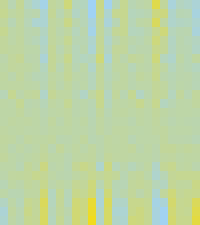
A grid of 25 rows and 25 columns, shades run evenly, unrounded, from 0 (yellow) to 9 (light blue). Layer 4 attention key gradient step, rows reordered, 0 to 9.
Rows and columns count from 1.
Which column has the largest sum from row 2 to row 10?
12
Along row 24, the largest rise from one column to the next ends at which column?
13
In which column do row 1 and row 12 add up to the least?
20
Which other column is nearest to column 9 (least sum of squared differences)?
3
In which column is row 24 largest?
21
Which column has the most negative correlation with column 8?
7
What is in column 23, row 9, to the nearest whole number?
6
